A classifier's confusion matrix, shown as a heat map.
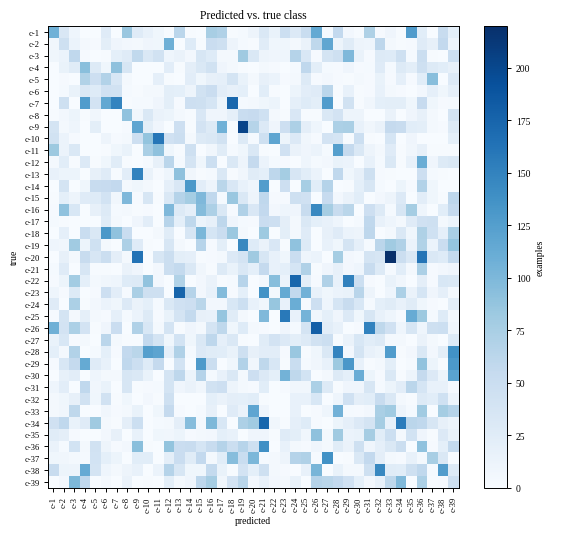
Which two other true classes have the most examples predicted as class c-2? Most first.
c-16, c-34
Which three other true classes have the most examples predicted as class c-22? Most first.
c-10, c-24, c-13
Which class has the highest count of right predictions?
c-26
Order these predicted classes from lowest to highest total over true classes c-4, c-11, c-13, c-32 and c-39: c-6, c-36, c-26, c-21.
c-21, c-6, c-26, c-36
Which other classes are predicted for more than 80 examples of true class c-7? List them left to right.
c-4, c-6, c-18, c-27
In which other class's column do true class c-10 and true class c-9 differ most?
c-19
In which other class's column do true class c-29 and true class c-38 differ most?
c-32
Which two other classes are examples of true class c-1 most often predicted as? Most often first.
c-35, c-26
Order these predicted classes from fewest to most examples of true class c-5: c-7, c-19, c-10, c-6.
c-10, c-19, c-7, c-6
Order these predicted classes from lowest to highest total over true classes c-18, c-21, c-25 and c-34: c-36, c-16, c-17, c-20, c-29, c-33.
c-33, c-29, c-20, c-16, c-17, c-36
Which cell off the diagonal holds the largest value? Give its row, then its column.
c-20, c-33
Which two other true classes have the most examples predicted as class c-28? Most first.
c-11, c-33
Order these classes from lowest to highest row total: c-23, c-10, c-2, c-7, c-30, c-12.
c-12, c-2, c-10, c-30, c-7, c-23
